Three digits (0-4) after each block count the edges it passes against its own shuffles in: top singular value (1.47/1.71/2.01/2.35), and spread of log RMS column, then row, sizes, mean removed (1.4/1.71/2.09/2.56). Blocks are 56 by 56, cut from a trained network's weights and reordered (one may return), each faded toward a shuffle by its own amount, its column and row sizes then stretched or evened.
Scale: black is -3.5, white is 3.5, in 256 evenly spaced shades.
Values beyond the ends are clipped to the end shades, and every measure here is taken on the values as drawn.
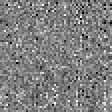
2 2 0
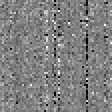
2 4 0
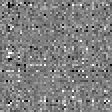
0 3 4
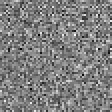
2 2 1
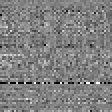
3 0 4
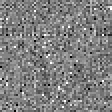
2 1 0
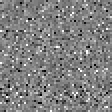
1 0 1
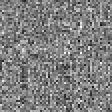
2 3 0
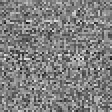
1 1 4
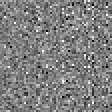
2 3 0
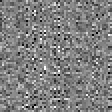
3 4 0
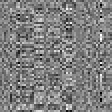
4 4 0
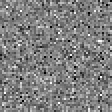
0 2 1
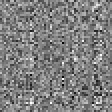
3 4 1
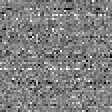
1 0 3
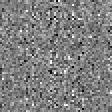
1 3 0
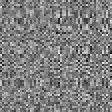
4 3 2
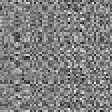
4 3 1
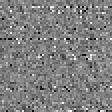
1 0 4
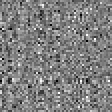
3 3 1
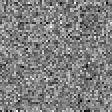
1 0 2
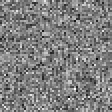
1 0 1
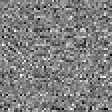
3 0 3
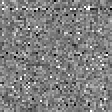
0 0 2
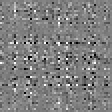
1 4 4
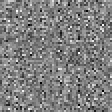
0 4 2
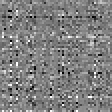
2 4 3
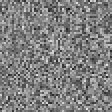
3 0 0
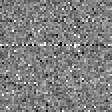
2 0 2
